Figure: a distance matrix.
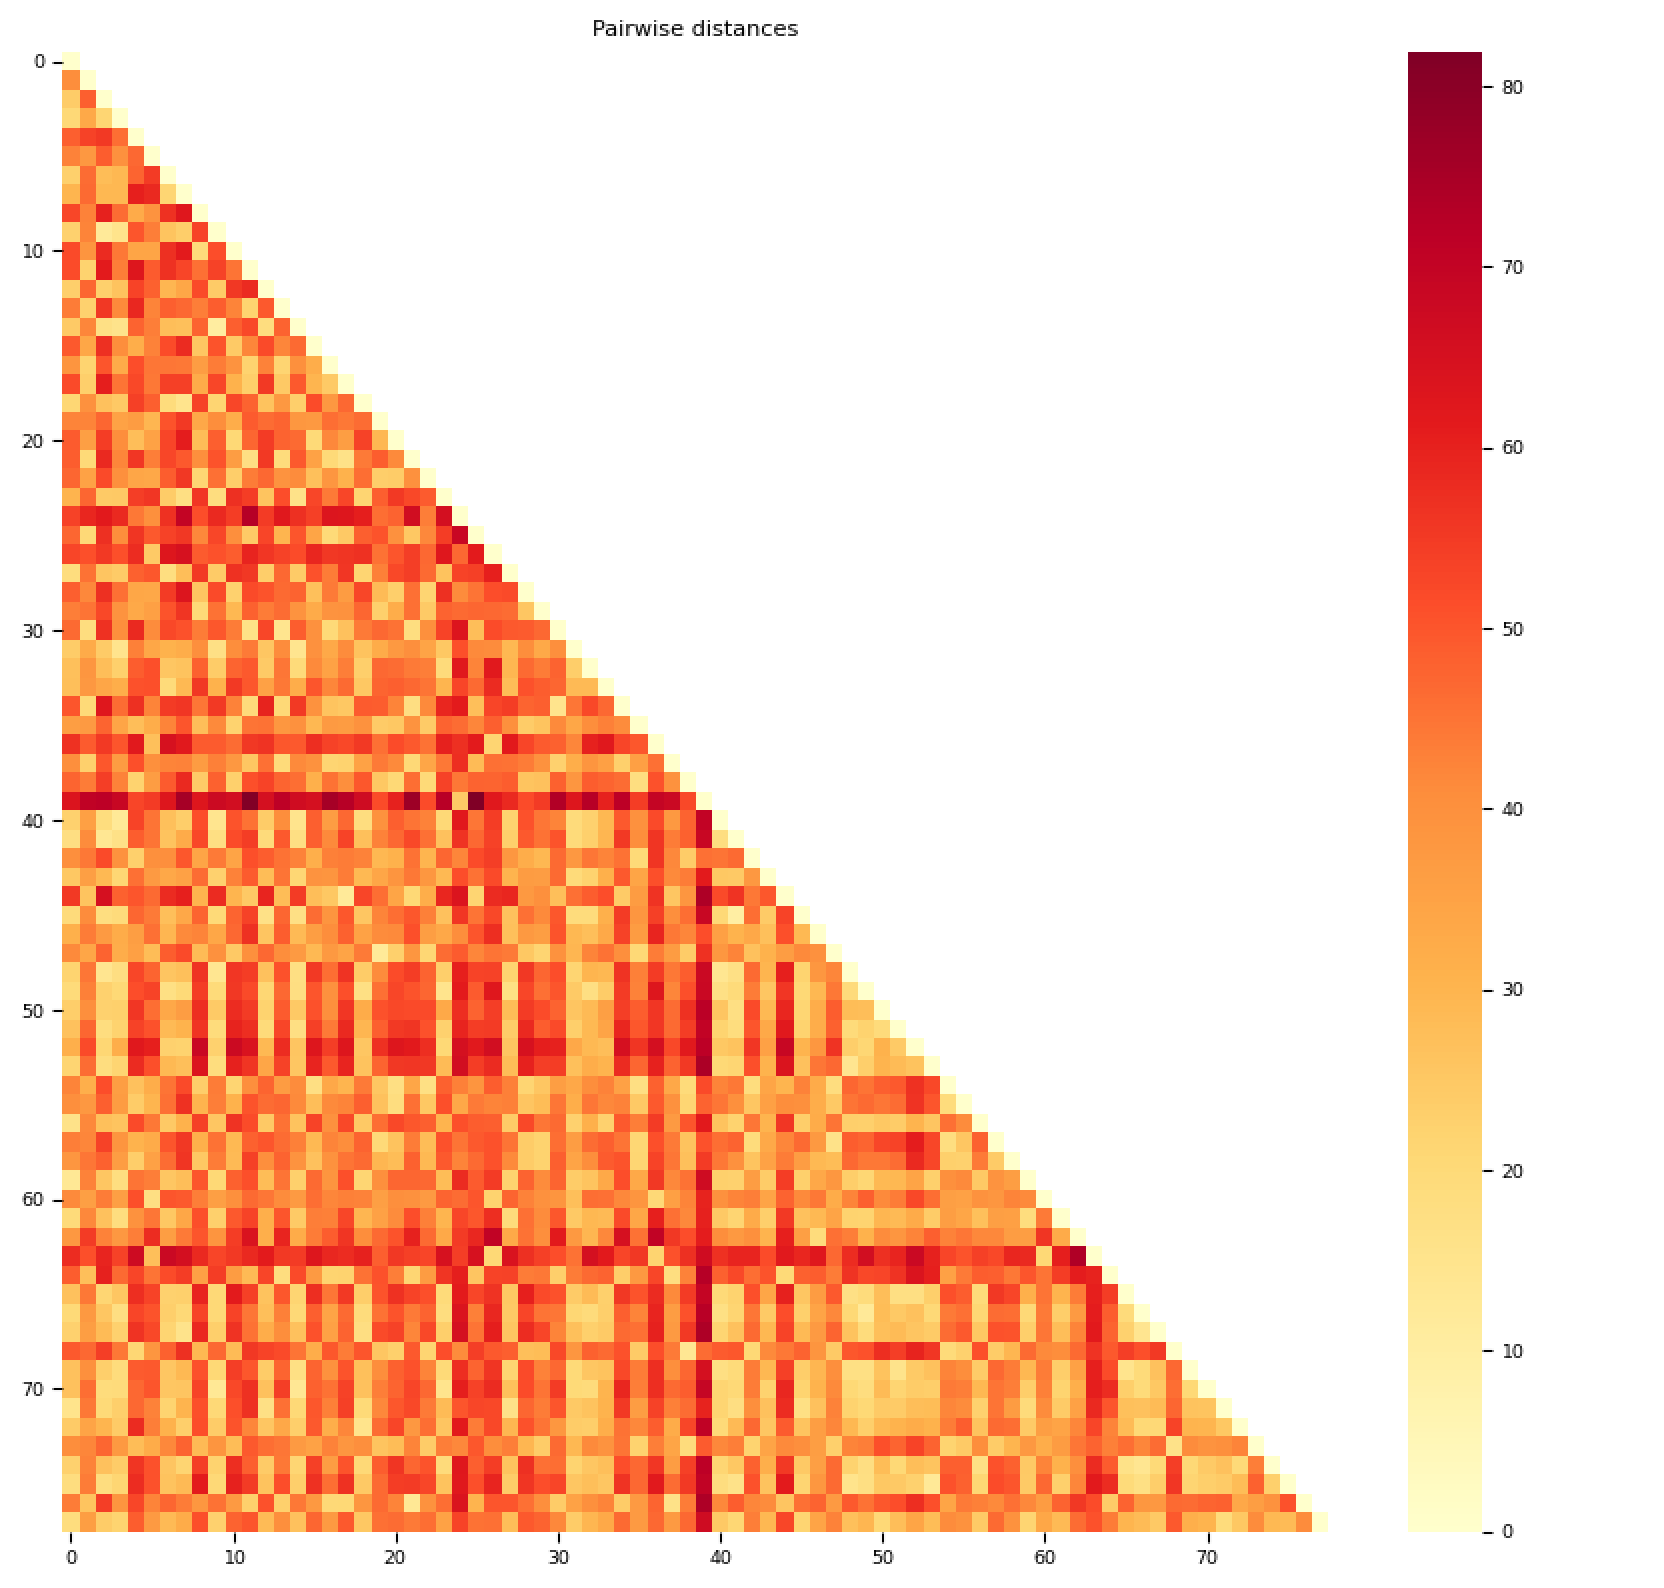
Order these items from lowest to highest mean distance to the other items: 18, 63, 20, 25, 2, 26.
18, 2, 20, 25, 26, 63
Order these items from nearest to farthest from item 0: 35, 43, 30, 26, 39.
43, 35, 30, 26, 39
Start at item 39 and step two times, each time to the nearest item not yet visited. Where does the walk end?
55
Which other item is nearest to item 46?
62
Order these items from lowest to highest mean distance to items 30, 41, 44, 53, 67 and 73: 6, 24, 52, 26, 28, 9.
9, 6, 52, 28, 26, 24
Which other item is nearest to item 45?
41
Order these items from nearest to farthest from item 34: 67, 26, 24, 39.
67, 26, 24, 39
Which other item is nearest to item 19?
47
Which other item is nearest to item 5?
60
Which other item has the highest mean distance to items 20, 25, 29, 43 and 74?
39
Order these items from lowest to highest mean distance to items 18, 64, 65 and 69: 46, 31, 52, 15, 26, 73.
31, 52, 46, 73, 15, 26
